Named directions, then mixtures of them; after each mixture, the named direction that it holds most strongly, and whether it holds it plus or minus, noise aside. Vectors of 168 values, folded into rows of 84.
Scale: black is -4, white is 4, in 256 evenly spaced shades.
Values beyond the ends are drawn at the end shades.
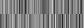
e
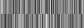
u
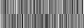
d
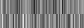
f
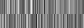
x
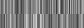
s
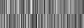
x, plus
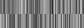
e, minus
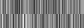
f, plus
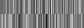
u, minus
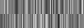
s, plus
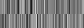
x, minus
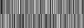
u, minus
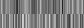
f, plus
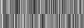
f, plus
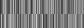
u, minus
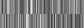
x, plus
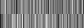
d, minus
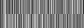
d, minus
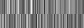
x, plus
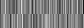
d, minus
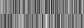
u, plus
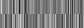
e, plus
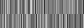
x, plus
